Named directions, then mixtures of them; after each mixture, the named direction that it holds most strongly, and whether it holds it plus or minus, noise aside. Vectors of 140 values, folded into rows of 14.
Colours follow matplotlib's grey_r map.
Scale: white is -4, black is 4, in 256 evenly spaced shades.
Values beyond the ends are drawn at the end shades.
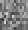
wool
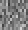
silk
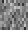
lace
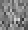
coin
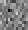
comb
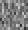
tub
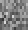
wool, plus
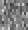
lace, minus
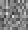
wool, plus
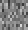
tub, minus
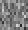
tub, plus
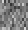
lace, minus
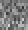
coin, minus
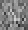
coin, plus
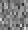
tub, minus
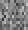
wool, plus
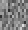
silk, plus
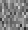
tub, plus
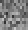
wool, minus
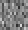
tub, minus
